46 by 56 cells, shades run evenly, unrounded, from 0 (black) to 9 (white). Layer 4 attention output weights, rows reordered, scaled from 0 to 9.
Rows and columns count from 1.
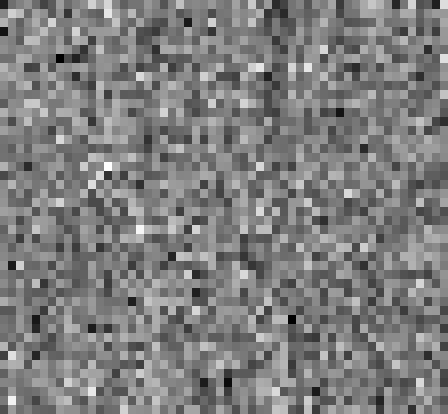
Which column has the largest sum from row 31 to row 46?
20
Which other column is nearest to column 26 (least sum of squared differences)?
51
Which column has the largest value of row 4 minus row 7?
10
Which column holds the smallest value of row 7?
8
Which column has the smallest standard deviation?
49
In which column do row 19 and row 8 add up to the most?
33
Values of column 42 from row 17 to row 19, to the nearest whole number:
4 5 5
